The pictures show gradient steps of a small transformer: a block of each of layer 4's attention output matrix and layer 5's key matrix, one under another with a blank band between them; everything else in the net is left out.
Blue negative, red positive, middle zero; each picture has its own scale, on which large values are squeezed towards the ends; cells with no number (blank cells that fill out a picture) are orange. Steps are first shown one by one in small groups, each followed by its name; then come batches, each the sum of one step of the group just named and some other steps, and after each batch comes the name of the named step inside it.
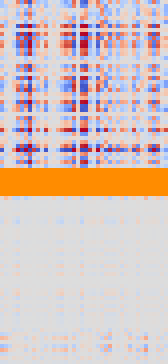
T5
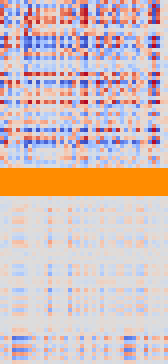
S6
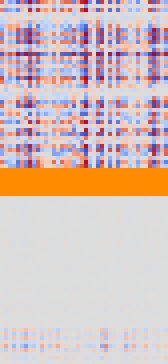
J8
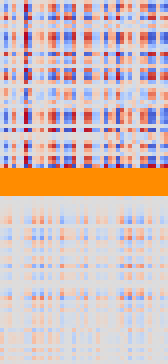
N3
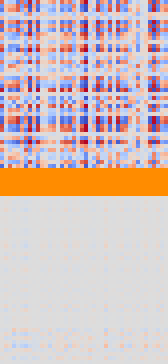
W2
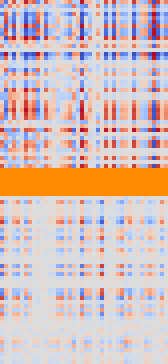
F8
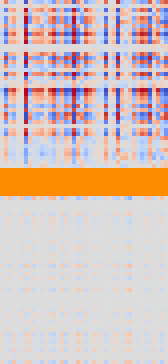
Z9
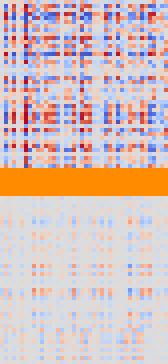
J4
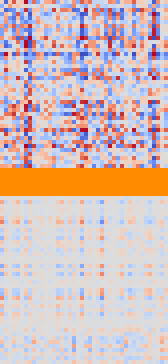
F8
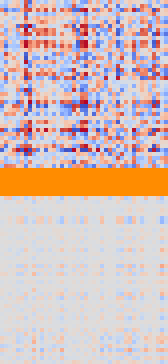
T5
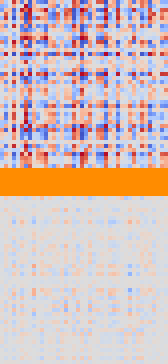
J4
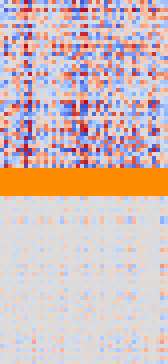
T5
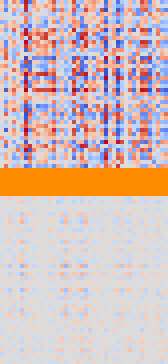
Z9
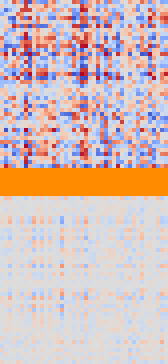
N3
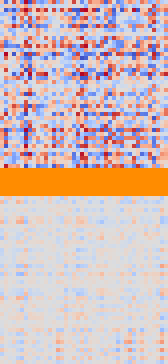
F8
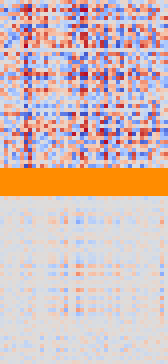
J8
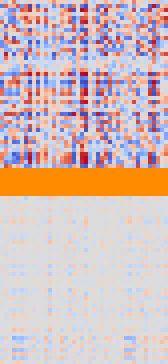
S6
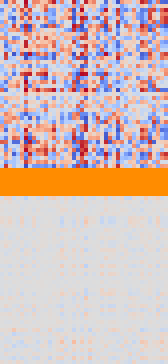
W2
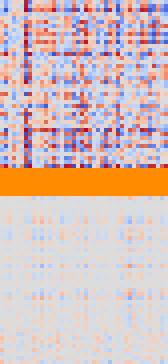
N3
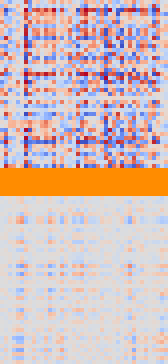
S6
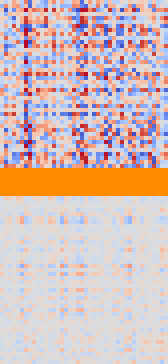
Z9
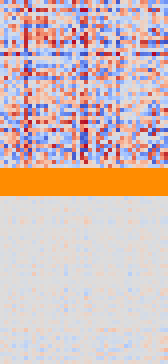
J8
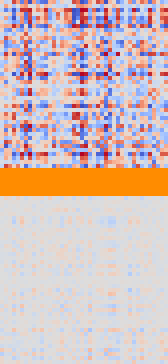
J4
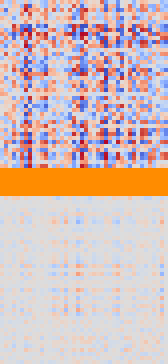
J8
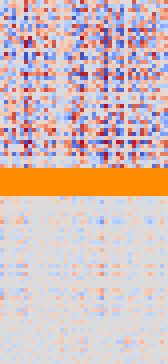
F8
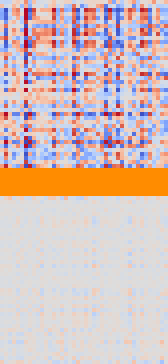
Z9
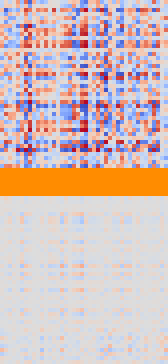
T5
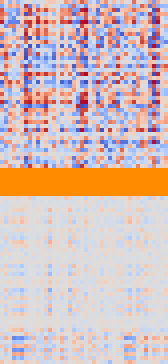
S6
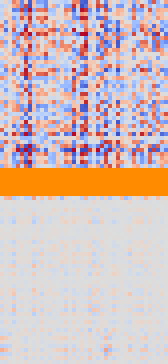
T5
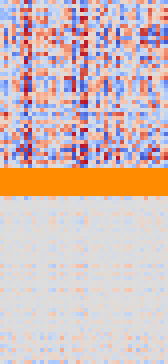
T5
